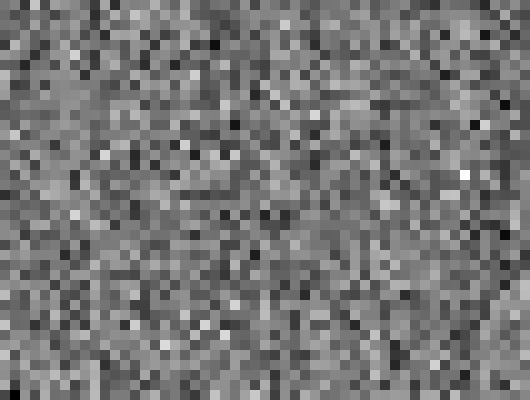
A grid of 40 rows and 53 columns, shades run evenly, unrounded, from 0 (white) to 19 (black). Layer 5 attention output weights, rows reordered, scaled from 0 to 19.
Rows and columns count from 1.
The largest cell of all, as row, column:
40, 2
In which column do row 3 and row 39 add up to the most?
51
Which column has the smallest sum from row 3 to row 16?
47
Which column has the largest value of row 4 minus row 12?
32
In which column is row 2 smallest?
14
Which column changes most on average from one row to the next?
20
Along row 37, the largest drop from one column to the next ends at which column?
44
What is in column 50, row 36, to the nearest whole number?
8
